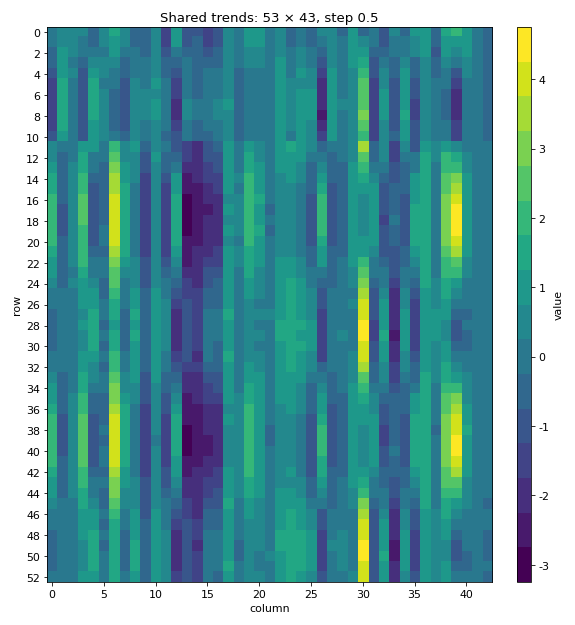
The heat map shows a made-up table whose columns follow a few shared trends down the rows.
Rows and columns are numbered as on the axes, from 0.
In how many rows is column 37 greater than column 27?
41
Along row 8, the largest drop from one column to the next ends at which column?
31
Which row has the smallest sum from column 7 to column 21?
39
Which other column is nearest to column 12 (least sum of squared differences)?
35
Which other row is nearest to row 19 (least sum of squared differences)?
17
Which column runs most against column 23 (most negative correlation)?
33
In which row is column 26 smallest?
8
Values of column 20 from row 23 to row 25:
0.5 0.5 0.5
